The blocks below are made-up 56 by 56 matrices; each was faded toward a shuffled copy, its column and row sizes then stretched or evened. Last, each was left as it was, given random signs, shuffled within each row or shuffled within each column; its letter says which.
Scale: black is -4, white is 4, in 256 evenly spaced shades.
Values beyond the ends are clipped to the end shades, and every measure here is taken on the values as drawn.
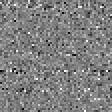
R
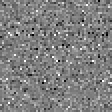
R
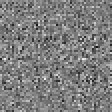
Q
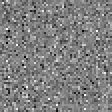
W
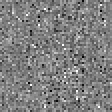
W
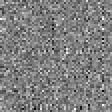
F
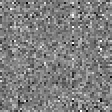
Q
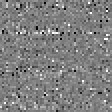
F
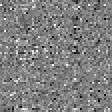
F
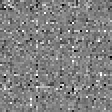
Q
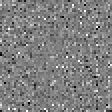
F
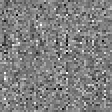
F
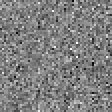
W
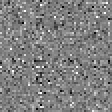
F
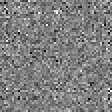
F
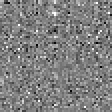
F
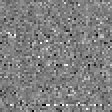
R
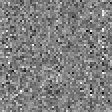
W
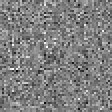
F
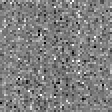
W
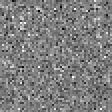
Q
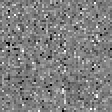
W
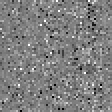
W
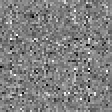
Q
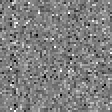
W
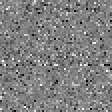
R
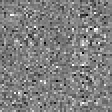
F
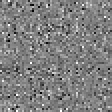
F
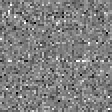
R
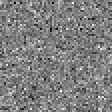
R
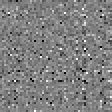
F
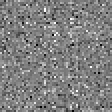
Q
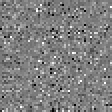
F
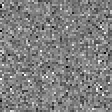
W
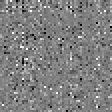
F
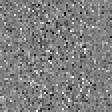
W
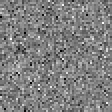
W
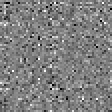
F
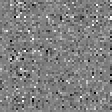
F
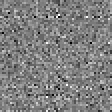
Q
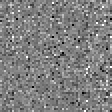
W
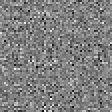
F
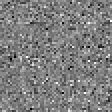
Q
